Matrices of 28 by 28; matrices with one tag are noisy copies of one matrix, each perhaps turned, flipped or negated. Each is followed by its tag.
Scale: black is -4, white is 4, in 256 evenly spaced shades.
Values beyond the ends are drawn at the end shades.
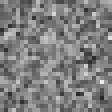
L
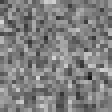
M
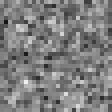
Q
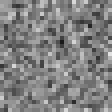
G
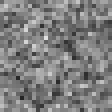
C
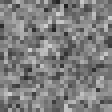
G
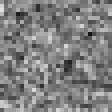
C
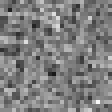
M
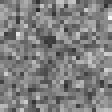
L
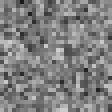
M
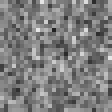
G
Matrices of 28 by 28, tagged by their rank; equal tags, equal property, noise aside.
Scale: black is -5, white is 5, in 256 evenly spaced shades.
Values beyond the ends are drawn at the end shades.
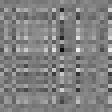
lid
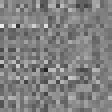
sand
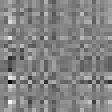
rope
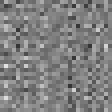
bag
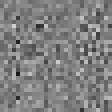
bag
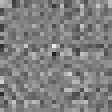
bag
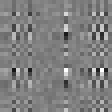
lid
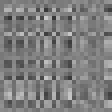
lid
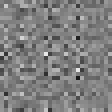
sand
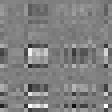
lid
